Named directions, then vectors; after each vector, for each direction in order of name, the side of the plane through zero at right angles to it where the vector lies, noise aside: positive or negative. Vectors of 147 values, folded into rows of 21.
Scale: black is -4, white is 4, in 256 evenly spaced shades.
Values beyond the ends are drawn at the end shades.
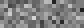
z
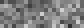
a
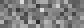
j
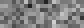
positive, negative, negative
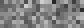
negative, positive, positive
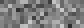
positive, positive, negative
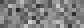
positive, positive, negative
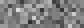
negative, negative, positive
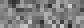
positive, positive, positive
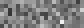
negative, positive, negative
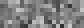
negative, negative, negative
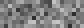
positive, positive, negative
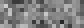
positive, negative, positive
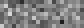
positive, negative, positive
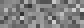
positive, negative, negative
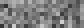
negative, positive, negative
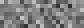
negative, negative, negative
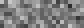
negative, negative, negative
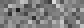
positive, positive, negative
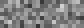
positive, negative, negative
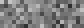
negative, negative, negative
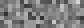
positive, negative, negative
